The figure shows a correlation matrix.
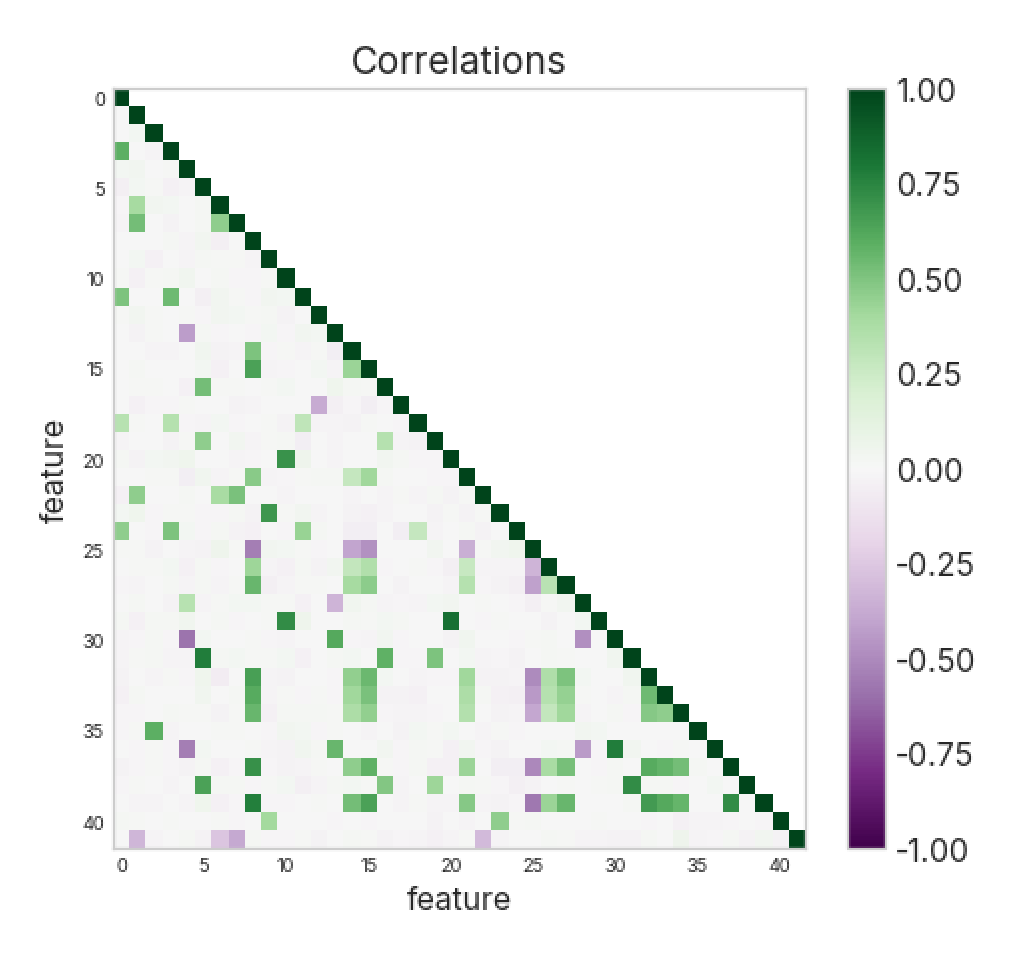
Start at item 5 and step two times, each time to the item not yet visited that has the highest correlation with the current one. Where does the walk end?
38
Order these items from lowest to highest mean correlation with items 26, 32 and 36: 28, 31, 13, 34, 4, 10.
4, 28, 10, 31, 13, 34
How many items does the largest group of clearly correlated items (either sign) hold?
12
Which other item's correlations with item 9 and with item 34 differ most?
23
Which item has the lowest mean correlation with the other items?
25
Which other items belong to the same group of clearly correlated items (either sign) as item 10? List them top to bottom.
20, 29
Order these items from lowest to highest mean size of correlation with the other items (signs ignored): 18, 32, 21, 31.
18, 31, 21, 32
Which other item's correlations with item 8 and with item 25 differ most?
39
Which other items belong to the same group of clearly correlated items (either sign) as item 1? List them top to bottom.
6, 7, 22, 41
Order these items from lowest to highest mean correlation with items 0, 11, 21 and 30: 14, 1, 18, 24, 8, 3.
1, 14, 8, 18, 24, 3
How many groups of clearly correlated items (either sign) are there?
9
